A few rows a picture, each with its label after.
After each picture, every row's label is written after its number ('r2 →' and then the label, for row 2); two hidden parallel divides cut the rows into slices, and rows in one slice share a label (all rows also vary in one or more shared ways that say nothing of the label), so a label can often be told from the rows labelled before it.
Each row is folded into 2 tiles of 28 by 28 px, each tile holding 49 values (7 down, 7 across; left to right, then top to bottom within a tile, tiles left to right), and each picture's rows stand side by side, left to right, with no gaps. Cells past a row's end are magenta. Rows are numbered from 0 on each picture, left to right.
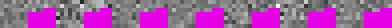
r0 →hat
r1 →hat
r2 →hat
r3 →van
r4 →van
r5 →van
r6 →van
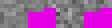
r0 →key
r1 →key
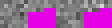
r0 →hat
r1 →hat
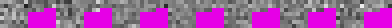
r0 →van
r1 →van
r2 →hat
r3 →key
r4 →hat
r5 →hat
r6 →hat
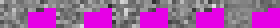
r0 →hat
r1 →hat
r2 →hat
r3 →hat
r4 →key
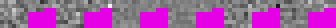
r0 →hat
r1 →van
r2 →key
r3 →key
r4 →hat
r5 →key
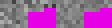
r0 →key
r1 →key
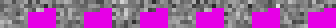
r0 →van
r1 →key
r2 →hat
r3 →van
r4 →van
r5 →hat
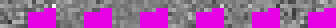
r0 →van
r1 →hat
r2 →key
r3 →van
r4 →hat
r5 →van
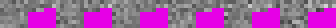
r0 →van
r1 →key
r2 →key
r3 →van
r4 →hat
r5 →hat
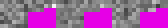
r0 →van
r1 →key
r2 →van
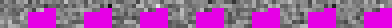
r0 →van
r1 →hat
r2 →hat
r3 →hat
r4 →van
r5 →hat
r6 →hat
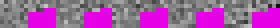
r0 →hat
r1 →van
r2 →key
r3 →van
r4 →hat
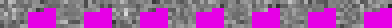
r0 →hat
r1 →key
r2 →hat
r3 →key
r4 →key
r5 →key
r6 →hat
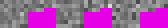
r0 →van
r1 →van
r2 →hat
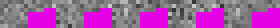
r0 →van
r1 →key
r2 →key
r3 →hat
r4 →key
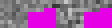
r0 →key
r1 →hat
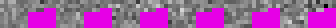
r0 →hat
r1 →van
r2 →hat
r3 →hat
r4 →van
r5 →van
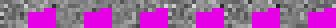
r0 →hat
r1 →hat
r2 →van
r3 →hat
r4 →hat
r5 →van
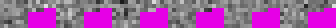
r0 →hat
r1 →hat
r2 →van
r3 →hat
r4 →hat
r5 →van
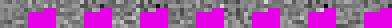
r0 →key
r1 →van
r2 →van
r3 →van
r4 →van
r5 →van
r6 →hat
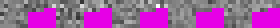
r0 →van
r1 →hat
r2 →key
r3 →key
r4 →hat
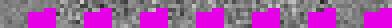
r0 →key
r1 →van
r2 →van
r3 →key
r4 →van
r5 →hat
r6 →key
